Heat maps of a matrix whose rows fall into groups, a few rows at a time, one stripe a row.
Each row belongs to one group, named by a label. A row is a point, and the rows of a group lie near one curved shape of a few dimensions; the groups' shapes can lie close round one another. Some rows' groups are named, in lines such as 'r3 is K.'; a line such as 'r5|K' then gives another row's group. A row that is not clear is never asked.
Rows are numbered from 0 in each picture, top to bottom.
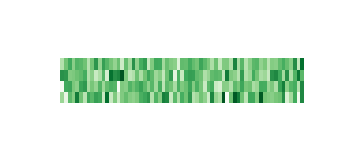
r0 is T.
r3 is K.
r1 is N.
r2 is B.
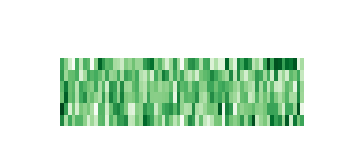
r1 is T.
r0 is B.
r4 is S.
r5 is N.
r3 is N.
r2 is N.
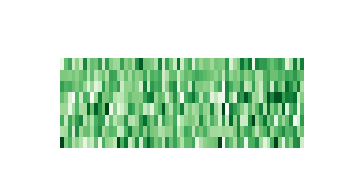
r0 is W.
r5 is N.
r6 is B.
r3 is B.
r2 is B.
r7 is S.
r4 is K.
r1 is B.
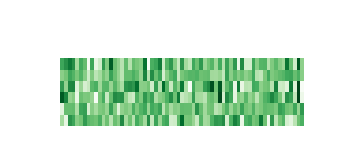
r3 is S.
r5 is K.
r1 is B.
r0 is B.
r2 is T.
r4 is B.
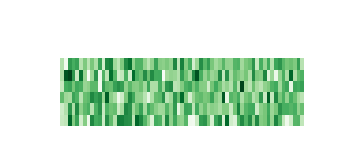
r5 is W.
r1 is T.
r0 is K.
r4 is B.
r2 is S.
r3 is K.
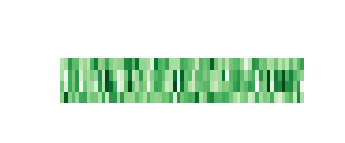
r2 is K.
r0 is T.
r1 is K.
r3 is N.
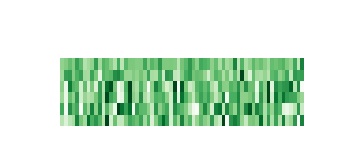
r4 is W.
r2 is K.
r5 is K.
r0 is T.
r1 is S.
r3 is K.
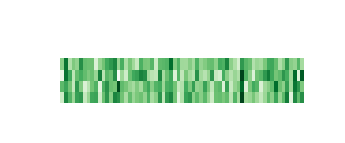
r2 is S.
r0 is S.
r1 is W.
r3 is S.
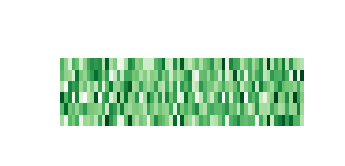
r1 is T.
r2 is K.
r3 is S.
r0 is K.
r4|N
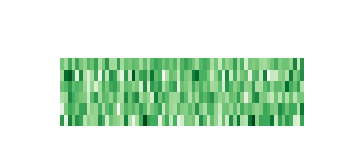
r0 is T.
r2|B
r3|T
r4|B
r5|N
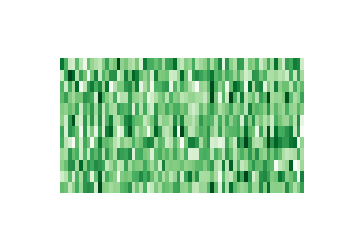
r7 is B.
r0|S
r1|T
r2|T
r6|K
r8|W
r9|N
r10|B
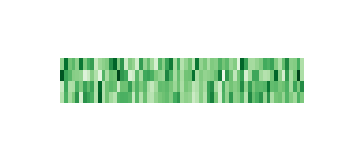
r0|S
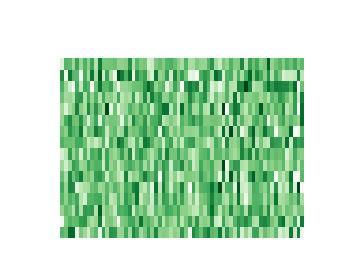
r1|W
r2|B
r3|T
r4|K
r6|N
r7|N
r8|W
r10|N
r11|T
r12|T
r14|B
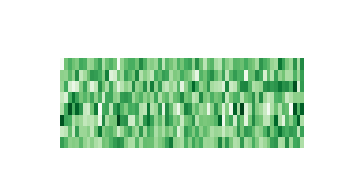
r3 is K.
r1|T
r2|B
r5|S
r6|B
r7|S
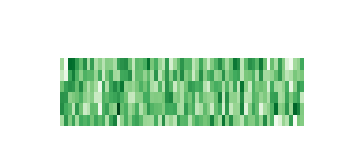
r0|K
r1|K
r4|S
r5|N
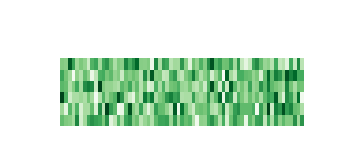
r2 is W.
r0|T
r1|B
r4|K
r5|T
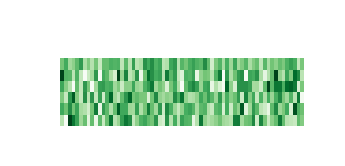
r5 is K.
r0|T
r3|K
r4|S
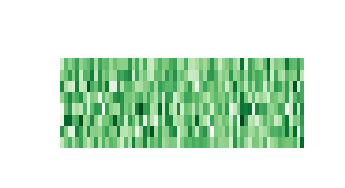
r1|W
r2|T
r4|W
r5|S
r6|T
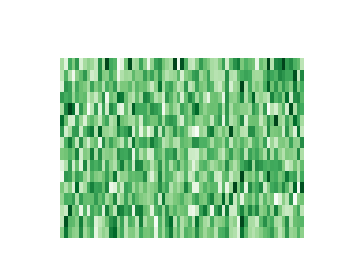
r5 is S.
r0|K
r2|W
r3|N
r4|T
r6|W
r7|T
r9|W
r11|T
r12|N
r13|W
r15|S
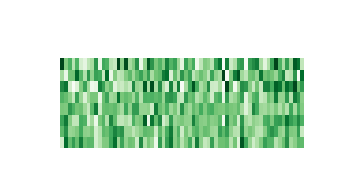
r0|S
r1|K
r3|S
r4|T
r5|B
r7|S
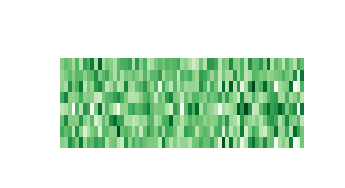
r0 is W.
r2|N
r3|S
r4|B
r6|S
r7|N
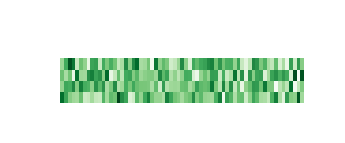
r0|T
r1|T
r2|N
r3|S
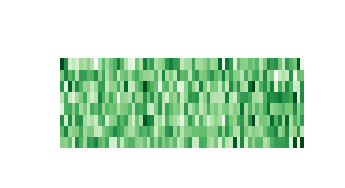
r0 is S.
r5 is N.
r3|B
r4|W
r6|S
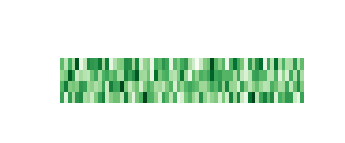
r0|T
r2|N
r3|N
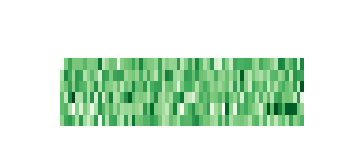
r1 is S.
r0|B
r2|T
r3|K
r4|B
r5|T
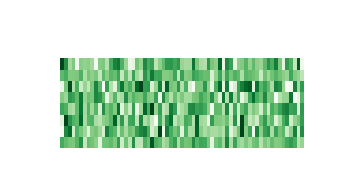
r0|S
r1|T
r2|W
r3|N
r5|S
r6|W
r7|T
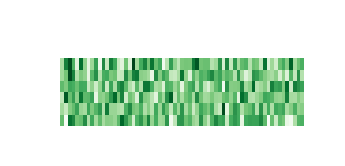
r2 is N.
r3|S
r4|K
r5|K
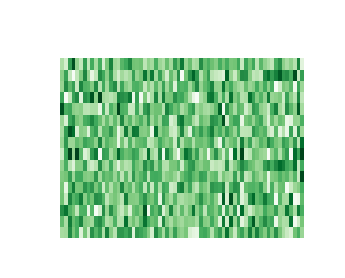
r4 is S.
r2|N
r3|W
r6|T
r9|B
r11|K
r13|B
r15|W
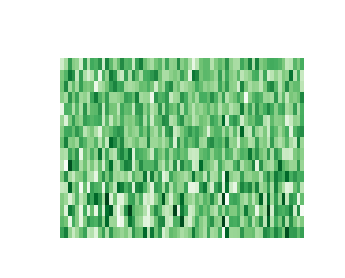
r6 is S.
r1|T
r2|S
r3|T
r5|K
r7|N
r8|W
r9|K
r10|B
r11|W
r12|K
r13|K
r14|K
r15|B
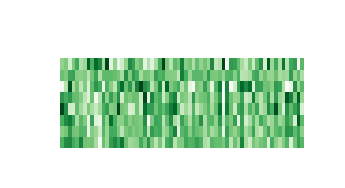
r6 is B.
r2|W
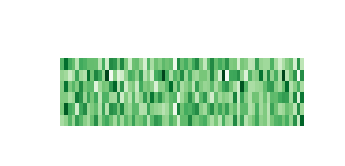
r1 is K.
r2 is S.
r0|N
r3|T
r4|N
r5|T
